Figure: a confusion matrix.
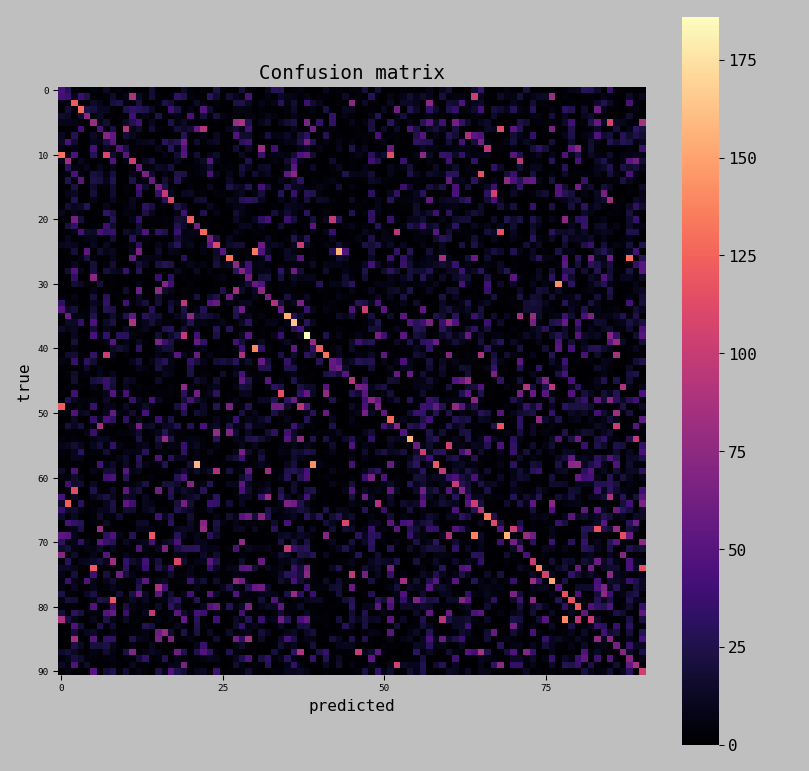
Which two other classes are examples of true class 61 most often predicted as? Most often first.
20, 28
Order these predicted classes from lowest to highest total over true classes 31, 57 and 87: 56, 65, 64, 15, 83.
56, 83, 64, 65, 15
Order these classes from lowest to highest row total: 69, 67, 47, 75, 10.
75, 67, 47, 10, 69
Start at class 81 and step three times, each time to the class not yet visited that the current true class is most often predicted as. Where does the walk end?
64
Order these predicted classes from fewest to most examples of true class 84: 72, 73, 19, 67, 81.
72, 81, 19, 73, 67
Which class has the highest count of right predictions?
38
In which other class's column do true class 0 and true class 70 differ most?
90
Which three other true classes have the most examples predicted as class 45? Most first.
75, 2, 77
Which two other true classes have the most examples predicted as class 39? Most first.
58, 6
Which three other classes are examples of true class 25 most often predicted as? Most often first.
43, 30, 12
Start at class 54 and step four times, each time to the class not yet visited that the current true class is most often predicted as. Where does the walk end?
83
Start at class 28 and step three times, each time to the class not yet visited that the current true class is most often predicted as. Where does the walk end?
71
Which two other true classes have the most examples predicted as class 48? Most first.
60, 88
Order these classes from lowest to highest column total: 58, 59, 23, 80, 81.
23, 58, 59, 81, 80
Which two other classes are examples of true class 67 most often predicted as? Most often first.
44, 22
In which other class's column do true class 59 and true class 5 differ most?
85
